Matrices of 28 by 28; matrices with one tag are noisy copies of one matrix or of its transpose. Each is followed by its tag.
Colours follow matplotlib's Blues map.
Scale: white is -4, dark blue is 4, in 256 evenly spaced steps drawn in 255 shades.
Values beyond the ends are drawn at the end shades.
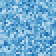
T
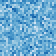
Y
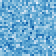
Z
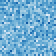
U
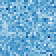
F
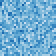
Y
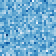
T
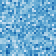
F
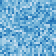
F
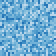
U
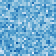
Z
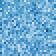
Y
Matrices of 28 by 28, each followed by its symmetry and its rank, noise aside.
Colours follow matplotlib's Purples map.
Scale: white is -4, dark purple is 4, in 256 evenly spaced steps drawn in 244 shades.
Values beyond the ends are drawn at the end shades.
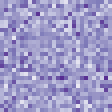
antisymmetric, rank six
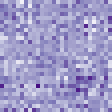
no symmetry, rank six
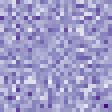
symmetric, rank six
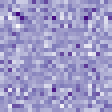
no symmetry, rank six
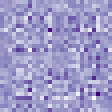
antisymmetric, rank four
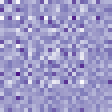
symmetric, rank three
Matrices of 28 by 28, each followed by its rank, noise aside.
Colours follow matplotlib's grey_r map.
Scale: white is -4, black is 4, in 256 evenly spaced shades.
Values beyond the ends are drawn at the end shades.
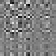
two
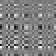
one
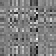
two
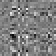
three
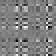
one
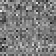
six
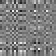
two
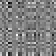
two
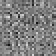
four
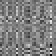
two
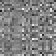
four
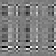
one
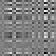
one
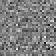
four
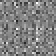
three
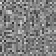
six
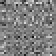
four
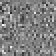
six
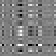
one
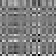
one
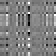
one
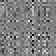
three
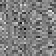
four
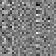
four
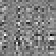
three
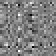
three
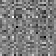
four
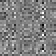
three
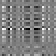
one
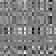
two
